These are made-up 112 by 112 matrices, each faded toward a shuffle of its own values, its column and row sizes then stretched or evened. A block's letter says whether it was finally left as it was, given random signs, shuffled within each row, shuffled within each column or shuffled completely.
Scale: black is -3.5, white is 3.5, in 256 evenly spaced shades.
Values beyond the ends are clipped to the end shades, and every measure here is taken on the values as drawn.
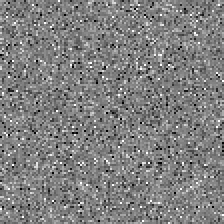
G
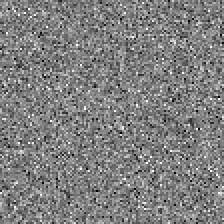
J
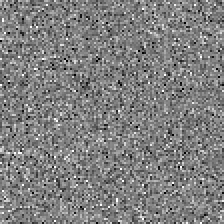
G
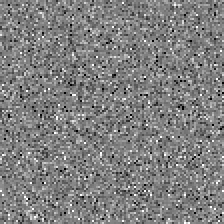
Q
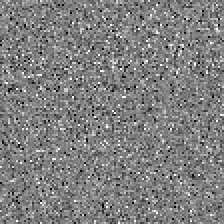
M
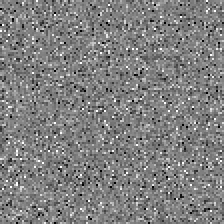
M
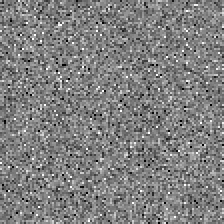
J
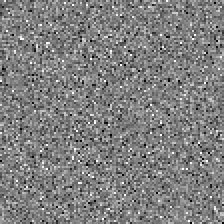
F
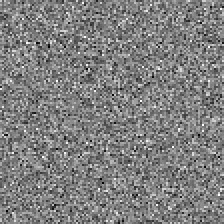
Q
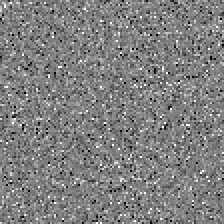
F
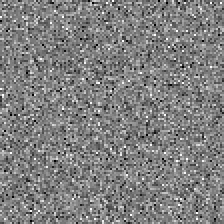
G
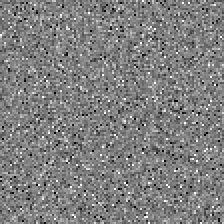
J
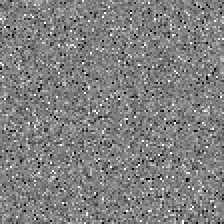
Q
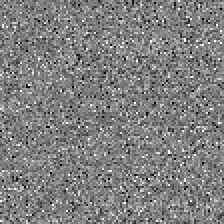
G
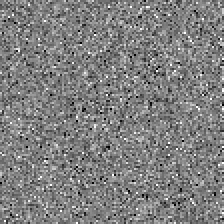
F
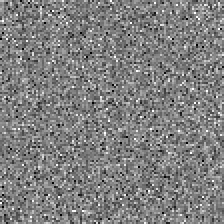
J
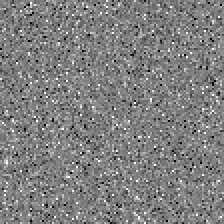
F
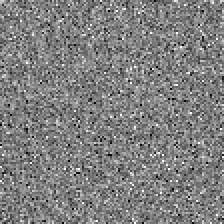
M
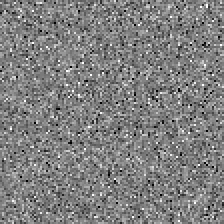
M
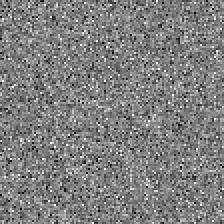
F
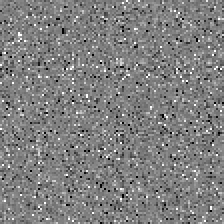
G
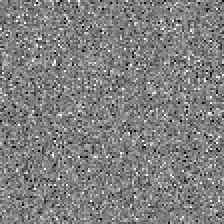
G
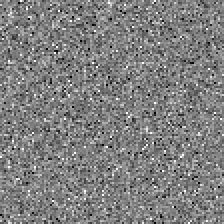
J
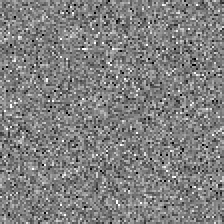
J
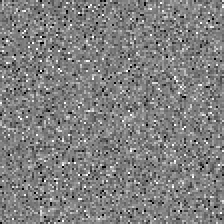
F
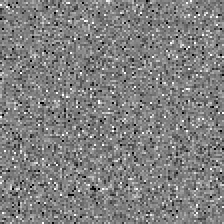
G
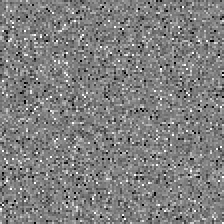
G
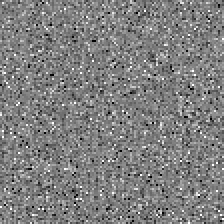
G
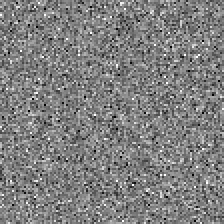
F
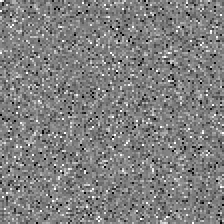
J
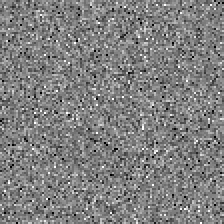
J
